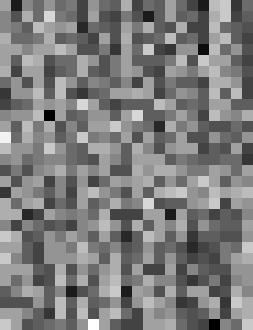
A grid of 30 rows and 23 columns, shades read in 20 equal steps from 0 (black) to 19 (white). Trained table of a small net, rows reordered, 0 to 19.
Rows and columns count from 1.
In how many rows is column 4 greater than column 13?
14
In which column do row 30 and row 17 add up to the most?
1
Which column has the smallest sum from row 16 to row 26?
12
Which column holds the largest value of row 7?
20
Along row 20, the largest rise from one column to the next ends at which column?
17
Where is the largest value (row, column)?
30, 9
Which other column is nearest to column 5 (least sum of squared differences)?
7
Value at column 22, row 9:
14
